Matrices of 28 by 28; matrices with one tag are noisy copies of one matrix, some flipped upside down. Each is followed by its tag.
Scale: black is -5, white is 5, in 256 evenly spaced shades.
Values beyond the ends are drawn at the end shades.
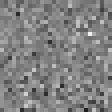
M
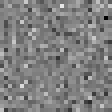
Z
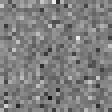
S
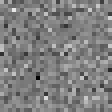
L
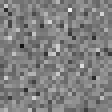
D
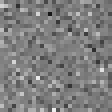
S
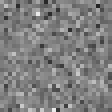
S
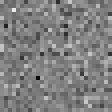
L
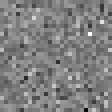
M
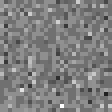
Z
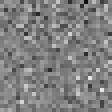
M
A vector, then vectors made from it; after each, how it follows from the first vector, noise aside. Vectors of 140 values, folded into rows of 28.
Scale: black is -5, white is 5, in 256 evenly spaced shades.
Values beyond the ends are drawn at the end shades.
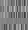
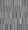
wrapped around, negated, shrunk.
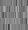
wrapped around, partly zeroed.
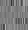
wrapped around, partly zeroed.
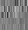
wrapped around, partly zeroed.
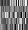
wrapped around, negated, scaled up.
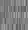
negated, shrunk.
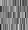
wrapped around.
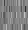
negated, partly zeroed.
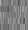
wrapped around, negated, shrunk.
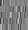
wrapped around, partly zeroed.
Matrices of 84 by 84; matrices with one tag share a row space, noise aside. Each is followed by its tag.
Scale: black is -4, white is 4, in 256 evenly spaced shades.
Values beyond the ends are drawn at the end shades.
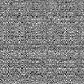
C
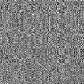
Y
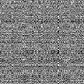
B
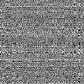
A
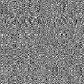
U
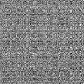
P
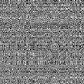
P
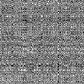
B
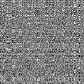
A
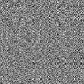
Y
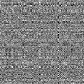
B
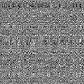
P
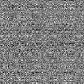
C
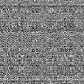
C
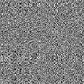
U
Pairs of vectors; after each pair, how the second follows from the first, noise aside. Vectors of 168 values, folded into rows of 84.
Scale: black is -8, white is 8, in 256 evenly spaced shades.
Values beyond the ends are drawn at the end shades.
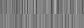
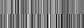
reversed, scaled up.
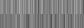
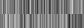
wrapped around, scaled up.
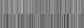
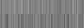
shrunk.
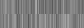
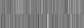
reversed, partly zeroed.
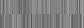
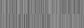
wrapped around, negated, shrunk.
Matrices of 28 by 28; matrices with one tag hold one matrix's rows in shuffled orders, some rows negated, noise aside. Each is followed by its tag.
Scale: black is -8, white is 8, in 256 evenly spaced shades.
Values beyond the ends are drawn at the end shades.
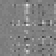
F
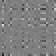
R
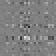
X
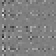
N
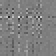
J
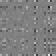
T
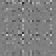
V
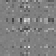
X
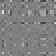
R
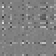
R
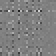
J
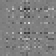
X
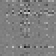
X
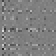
N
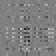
X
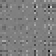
T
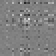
X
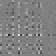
J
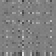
V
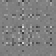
V
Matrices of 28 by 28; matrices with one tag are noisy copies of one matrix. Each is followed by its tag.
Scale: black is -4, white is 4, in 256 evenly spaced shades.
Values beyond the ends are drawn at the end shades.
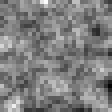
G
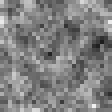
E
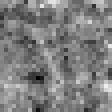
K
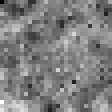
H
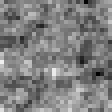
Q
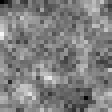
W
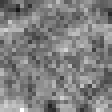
H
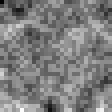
H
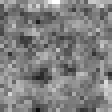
K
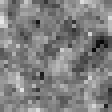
E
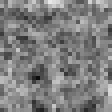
K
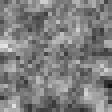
G
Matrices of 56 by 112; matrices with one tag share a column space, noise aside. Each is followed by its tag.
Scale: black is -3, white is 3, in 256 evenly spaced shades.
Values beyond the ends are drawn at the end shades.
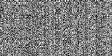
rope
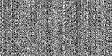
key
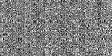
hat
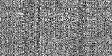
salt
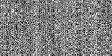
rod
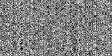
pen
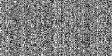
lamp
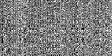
hat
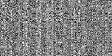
salt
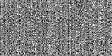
key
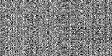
rope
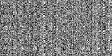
pen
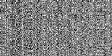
rope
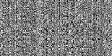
hat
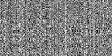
hat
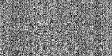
pen
